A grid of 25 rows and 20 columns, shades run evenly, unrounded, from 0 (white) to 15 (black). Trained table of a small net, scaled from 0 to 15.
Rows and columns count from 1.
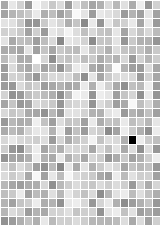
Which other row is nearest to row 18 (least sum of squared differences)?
14
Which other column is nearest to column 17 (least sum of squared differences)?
7
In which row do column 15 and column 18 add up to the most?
11
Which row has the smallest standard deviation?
6
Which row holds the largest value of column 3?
17
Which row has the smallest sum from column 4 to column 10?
20
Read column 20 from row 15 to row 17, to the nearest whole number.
1 4 6
